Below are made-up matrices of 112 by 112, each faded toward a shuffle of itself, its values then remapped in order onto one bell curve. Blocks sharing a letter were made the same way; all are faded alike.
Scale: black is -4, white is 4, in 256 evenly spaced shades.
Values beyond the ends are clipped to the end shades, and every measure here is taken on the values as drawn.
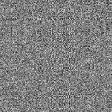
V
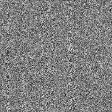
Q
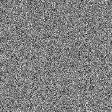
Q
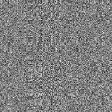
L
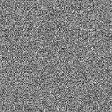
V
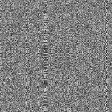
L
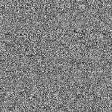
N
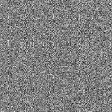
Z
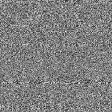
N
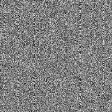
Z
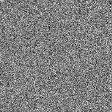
Q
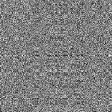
V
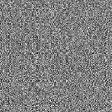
V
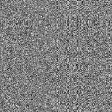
L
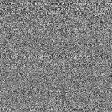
N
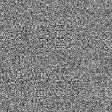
V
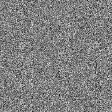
Q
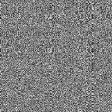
V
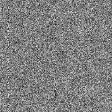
Q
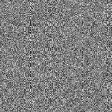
L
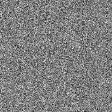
Q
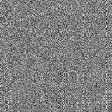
L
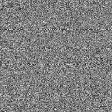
N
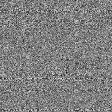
N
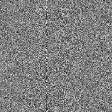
Z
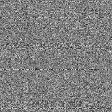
N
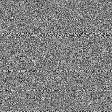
N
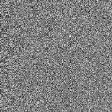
Z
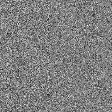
Q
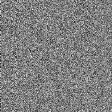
Q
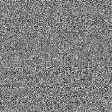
N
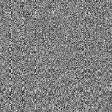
L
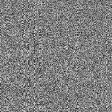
Z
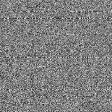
N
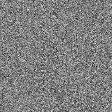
Q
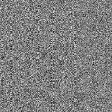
Z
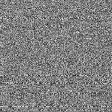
N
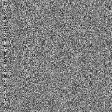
Z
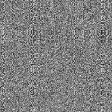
L
